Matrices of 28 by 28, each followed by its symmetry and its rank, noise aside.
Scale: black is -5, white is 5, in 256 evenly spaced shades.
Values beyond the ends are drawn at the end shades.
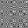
no symmetry, rank two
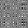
no symmetry, rank two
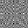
antisymmetric, rank two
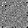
symmetric, rank three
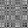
symmetric, rank one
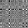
symmetric, rank one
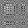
symmetric, rank two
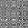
no symmetry, rank three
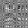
no symmetry, rank two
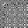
symmetric, rank three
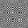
symmetric, rank one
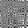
no symmetry, rank two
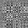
antisymmetric, rank two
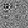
symmetric, rank three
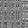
no symmetry, rank three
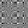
symmetric, rank one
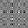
symmetric, rank one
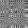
no symmetry, rank two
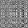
no symmetry, rank two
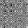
symmetric, rank three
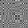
symmetric, rank two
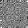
symmetric, rank three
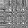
symmetric, rank two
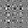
antisymmetric, rank two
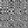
no symmetry, rank two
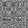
no symmetry, rank three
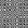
symmetric, rank two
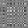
symmetric, rank one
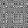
symmetric, rank two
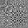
symmetric, rank three
